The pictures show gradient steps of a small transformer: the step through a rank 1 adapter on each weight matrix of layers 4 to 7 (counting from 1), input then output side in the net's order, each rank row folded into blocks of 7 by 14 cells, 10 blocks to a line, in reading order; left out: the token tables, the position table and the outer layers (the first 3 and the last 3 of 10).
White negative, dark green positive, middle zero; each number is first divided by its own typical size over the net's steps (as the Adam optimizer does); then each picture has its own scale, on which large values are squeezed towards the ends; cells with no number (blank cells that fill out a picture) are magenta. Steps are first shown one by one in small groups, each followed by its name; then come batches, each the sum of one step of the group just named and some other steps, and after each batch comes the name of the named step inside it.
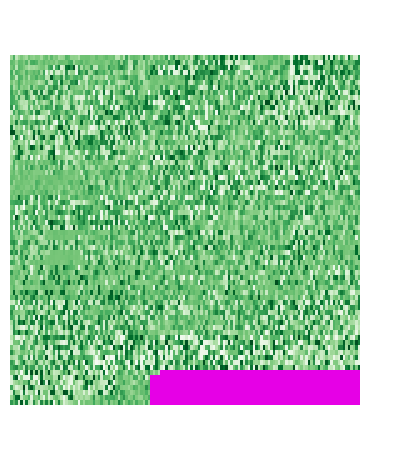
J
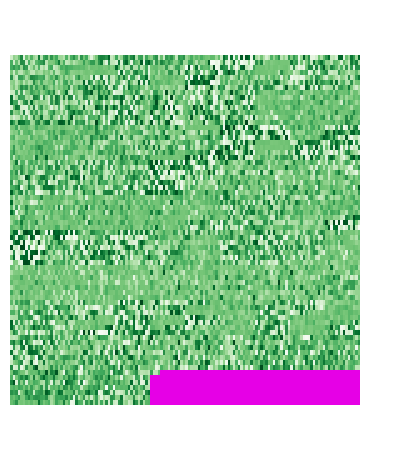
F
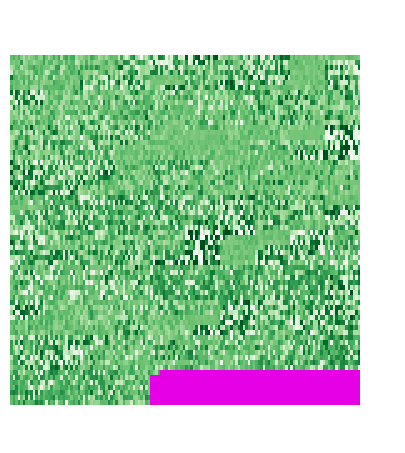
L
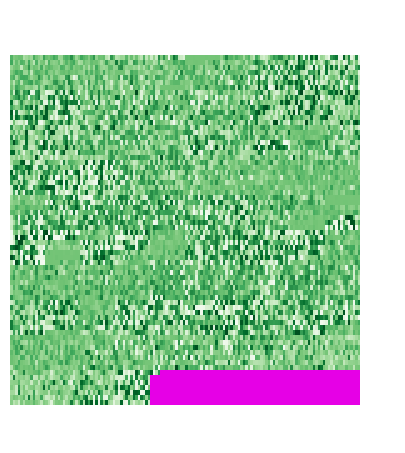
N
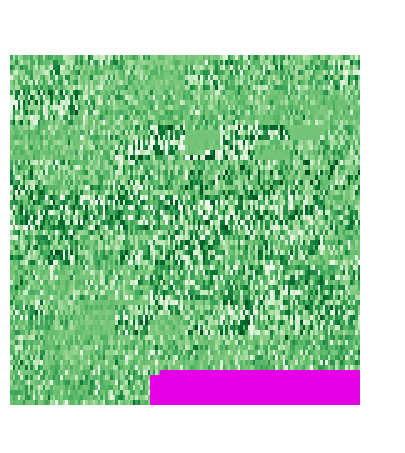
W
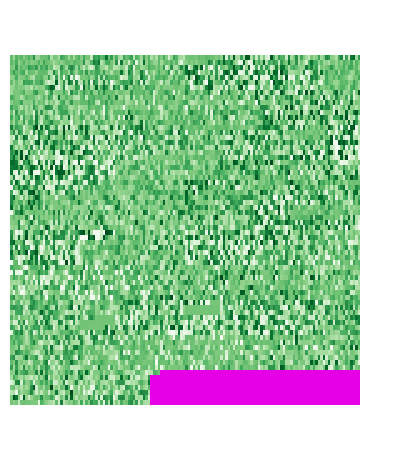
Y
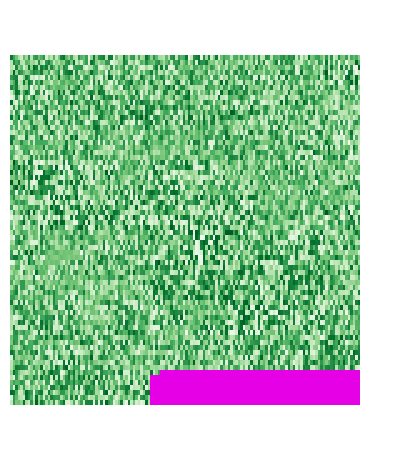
L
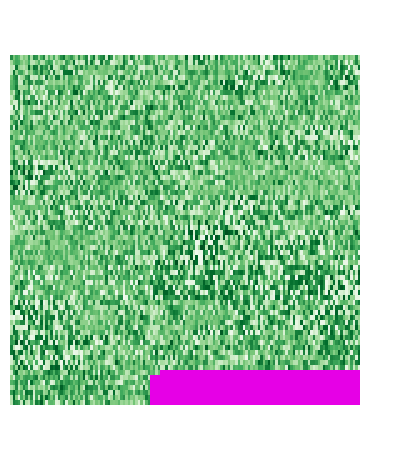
L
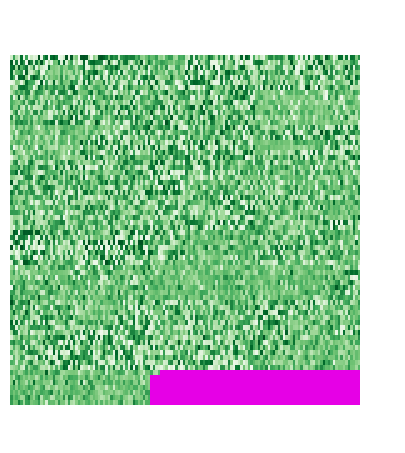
F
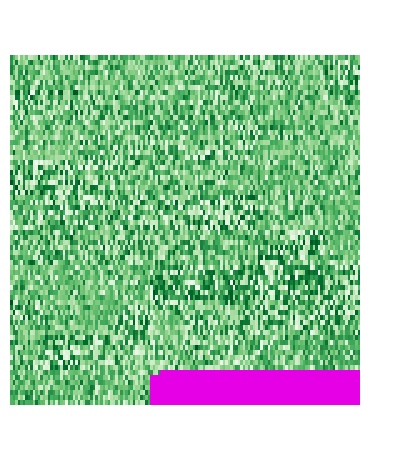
W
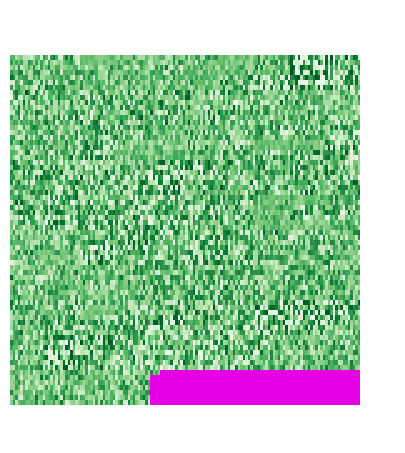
L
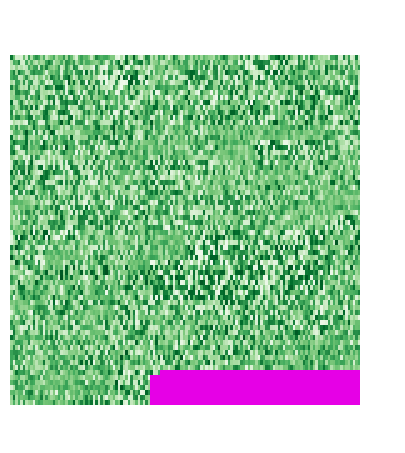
N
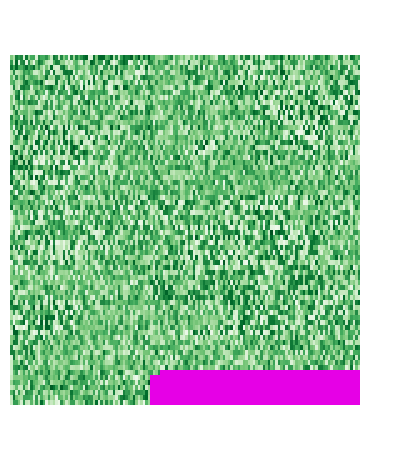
Y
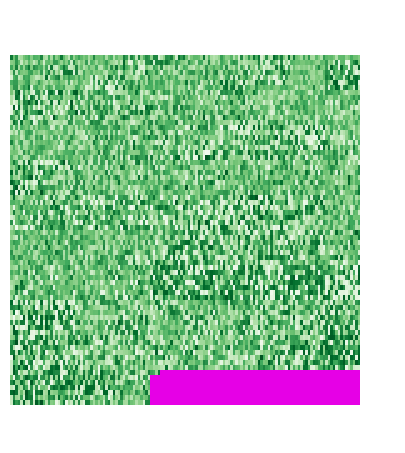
W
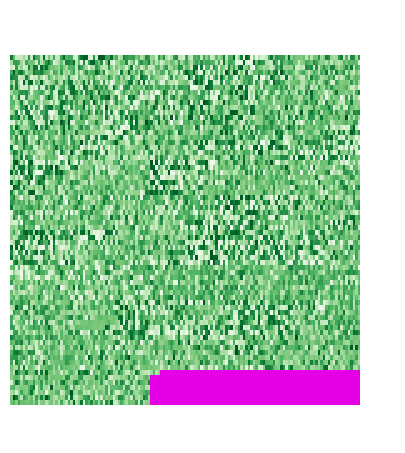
Y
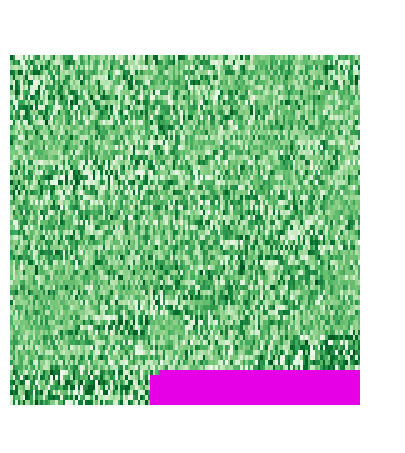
W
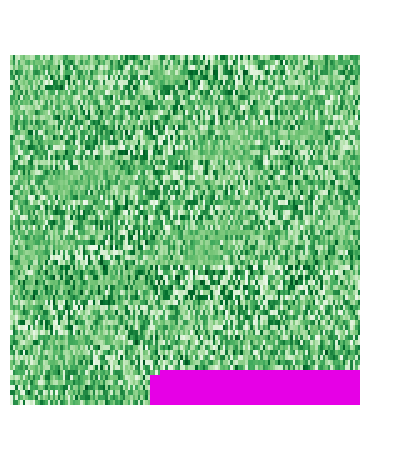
J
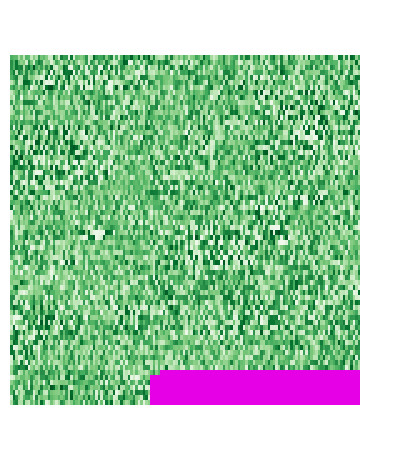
Y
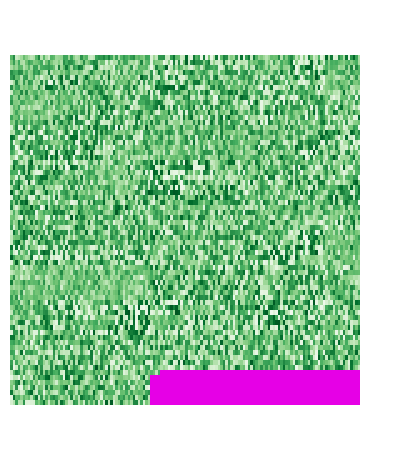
F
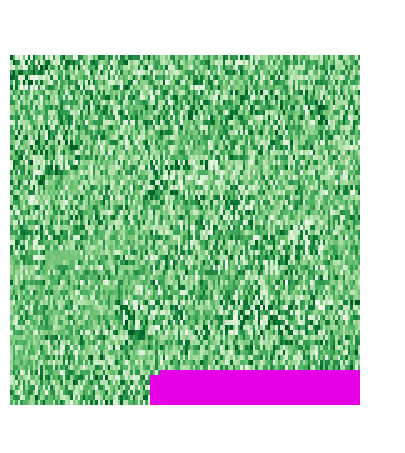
J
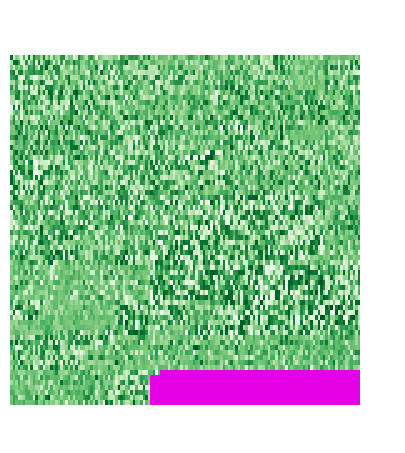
W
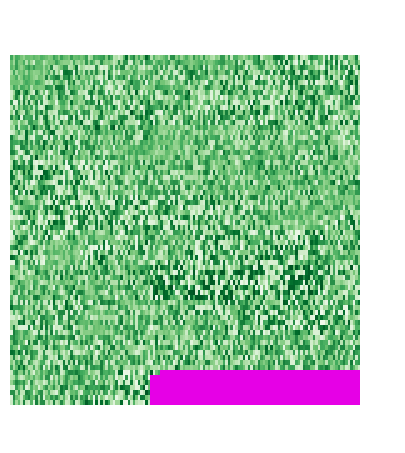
N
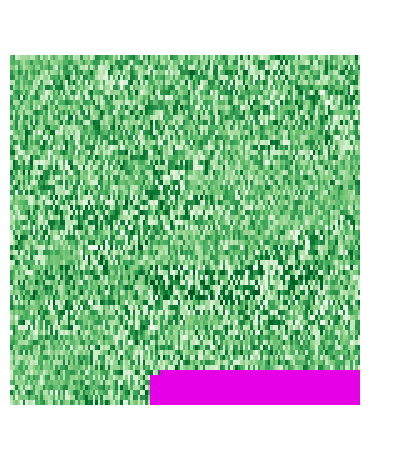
N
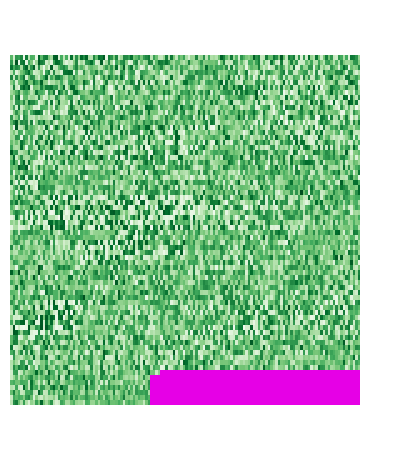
J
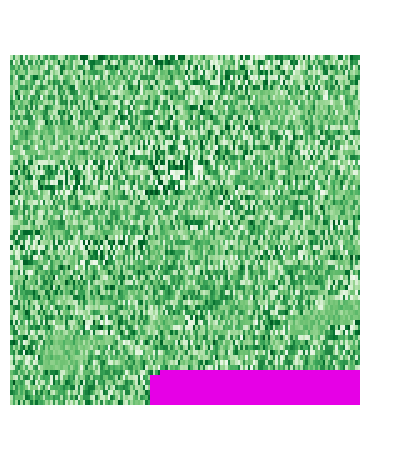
F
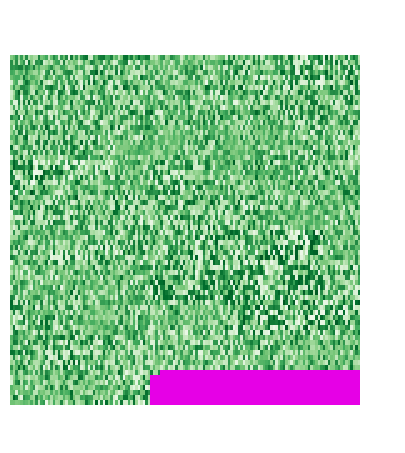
Y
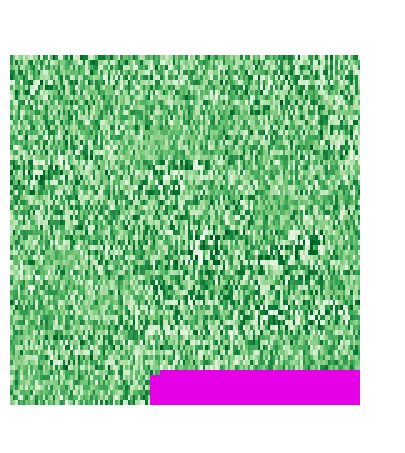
L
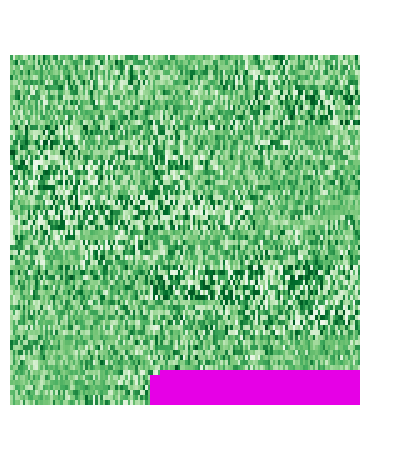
N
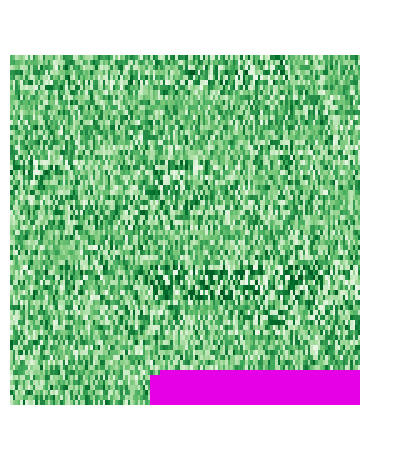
Y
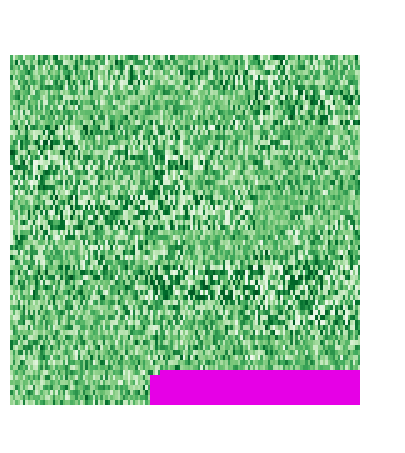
N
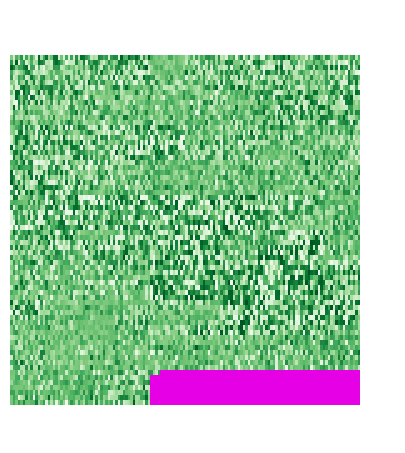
W
